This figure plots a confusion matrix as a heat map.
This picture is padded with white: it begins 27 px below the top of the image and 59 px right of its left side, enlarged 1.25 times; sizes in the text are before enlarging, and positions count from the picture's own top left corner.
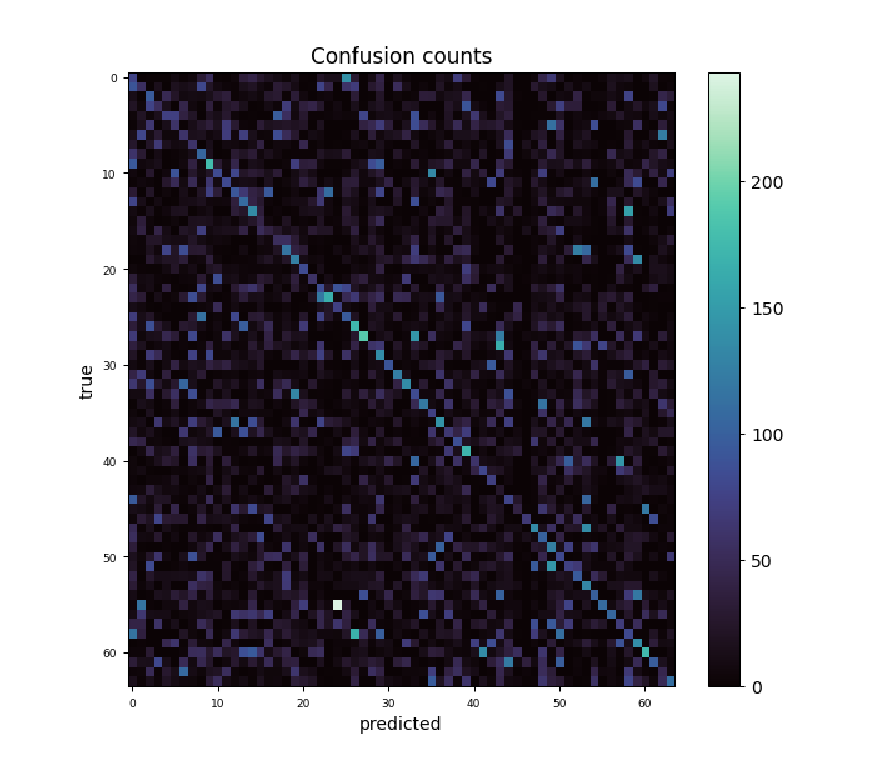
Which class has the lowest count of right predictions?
43
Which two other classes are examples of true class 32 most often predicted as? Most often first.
6, 2
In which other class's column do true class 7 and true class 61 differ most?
50
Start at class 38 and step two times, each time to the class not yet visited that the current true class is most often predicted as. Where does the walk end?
53
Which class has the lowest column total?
46
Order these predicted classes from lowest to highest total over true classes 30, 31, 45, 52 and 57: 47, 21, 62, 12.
21, 62, 12, 47
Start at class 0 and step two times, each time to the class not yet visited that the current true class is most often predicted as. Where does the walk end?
8
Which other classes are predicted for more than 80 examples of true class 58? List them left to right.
0, 26, 29, 50
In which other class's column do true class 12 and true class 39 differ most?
23
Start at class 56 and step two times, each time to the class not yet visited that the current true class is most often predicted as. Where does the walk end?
48
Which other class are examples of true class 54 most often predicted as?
59
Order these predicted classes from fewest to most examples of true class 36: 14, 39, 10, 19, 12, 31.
10, 31, 39, 19, 14, 12
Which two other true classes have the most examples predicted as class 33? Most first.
27, 40
